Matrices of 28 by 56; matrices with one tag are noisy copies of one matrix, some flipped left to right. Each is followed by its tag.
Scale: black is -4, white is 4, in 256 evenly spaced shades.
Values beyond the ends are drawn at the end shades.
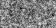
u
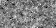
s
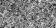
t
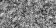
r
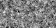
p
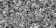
p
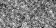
t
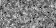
s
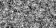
p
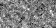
t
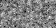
r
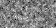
s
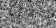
u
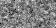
r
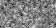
s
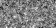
s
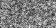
u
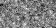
t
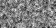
p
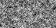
s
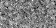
u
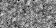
r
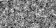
p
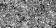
t
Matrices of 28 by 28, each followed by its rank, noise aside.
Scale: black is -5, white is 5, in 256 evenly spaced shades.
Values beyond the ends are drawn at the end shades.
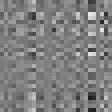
two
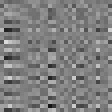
two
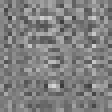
three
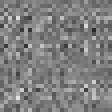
four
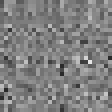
six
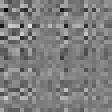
two
